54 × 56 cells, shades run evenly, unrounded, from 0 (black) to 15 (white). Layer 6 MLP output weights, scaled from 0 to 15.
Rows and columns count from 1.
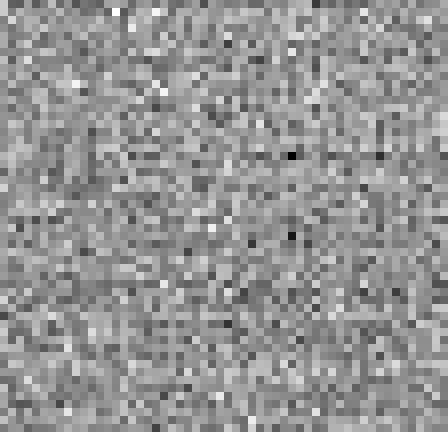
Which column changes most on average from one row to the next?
29
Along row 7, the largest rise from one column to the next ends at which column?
52
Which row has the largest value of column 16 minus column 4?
51
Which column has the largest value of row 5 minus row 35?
38
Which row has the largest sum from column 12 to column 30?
10
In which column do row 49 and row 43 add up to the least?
24
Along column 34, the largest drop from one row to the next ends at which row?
25
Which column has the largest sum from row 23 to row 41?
42
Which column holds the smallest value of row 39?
40
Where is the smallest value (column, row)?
37, 20
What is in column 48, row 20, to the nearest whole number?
3
